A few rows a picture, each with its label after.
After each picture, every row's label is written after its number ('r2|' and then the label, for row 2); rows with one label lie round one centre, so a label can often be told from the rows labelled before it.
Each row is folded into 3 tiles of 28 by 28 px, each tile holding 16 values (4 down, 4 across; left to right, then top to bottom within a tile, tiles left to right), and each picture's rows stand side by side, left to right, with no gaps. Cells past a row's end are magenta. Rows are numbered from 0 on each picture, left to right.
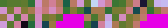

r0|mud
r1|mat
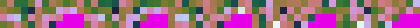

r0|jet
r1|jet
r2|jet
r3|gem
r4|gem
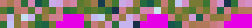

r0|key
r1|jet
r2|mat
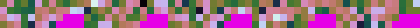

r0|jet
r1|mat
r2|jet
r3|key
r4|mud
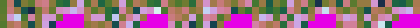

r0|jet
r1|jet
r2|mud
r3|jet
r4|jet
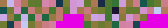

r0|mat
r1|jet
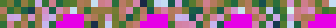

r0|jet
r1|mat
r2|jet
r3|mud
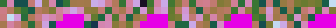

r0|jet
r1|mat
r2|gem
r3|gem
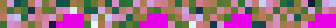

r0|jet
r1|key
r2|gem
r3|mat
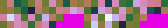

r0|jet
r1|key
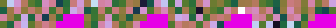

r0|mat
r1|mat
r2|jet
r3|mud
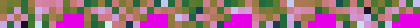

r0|mud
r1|gem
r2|jet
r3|mud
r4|gem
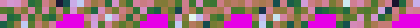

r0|mat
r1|key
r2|key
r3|key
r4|mat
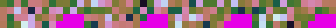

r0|gem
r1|mat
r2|key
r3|key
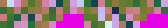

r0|mat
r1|gem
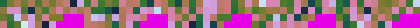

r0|gem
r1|jet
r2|mud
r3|mat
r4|gem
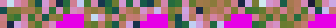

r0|mat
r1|jet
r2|gem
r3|mat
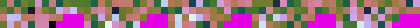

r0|jet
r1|gem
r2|key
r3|key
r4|gem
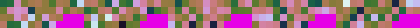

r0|gem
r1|key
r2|mud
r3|jet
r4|mat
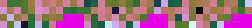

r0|mud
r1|gem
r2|gem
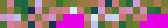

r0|jet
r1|key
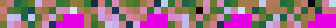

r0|jet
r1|gem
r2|jet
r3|mat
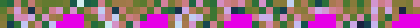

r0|gem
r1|gem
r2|key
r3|jet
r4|mud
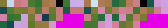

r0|mat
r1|mat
